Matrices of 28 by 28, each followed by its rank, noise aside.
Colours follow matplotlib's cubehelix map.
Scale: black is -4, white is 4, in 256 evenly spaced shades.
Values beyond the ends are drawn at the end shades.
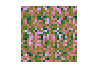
four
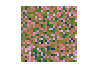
eight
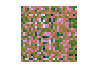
five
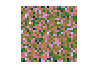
seven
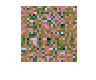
six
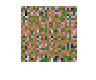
five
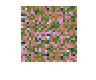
seven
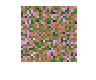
eight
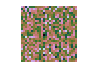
five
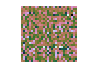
seven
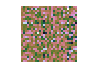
six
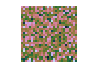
six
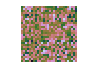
six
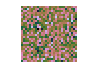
six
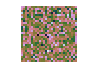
seven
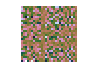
four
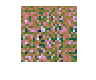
five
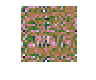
four
